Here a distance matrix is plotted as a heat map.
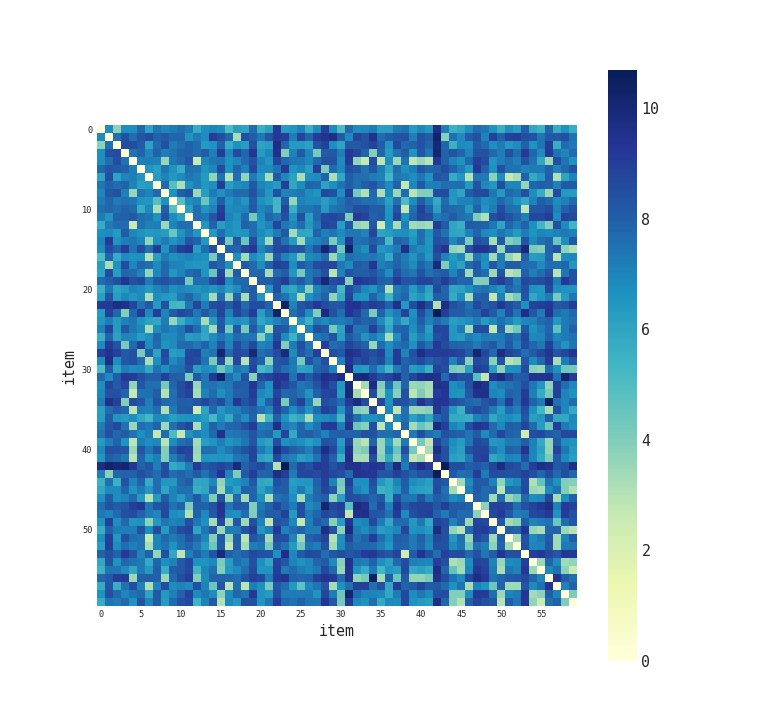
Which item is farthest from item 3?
42
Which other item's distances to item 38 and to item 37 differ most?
53
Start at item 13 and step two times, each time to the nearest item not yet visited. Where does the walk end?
9
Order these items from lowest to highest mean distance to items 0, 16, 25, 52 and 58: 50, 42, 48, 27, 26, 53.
50, 26, 27, 48, 53, 42
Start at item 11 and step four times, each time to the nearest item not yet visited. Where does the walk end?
47
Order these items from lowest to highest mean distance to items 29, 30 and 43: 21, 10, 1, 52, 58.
21, 52, 58, 1, 10
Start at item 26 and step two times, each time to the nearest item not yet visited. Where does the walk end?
20
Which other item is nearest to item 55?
59
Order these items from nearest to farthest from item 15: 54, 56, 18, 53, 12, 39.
54, 12, 39, 56, 18, 53
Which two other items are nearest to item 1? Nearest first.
17, 43
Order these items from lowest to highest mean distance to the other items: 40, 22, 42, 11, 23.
40, 11, 23, 22, 42
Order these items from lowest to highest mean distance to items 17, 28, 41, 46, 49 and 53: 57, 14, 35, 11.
14, 57, 35, 11
